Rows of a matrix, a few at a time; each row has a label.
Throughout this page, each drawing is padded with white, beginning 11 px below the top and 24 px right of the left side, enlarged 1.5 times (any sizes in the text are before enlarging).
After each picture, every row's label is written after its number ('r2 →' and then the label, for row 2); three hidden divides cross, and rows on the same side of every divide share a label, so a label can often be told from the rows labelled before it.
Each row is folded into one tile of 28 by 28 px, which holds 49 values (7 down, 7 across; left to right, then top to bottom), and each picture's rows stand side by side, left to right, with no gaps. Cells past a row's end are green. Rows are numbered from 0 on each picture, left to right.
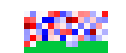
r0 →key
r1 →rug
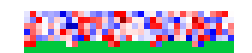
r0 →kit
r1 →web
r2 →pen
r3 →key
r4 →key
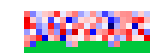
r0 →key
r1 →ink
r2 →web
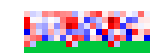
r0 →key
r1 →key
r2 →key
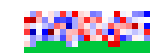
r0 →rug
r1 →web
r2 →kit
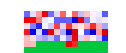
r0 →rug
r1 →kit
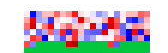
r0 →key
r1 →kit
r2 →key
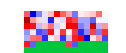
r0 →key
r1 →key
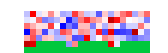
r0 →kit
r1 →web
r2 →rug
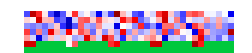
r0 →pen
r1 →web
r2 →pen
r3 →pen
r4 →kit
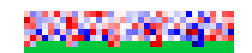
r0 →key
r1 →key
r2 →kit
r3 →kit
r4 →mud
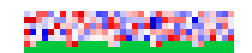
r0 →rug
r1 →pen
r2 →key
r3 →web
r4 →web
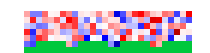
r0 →mud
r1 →key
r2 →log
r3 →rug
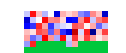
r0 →web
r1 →ink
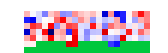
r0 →ink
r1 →kit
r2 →log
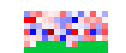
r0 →rug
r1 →ink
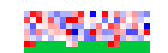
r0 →pen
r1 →rug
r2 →kit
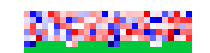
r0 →log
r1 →ink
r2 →mud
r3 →ink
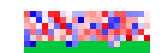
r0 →log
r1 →mud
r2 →web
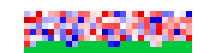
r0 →rug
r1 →mud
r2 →log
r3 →ink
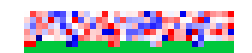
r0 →pen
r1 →mud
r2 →kit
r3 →web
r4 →mud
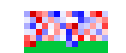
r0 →pen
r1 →log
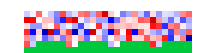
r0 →rug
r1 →rug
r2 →ink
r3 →key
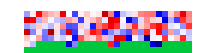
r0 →rug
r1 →mud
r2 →key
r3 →log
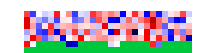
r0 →key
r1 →log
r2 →ink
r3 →key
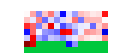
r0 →kit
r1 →mud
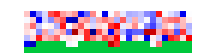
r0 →log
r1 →ink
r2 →kit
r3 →web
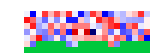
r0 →key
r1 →ink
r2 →key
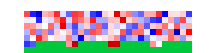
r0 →log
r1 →pen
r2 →pen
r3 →ink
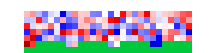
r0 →kit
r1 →web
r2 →rug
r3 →mud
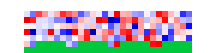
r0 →rug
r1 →ink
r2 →web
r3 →pen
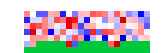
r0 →ink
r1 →key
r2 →pen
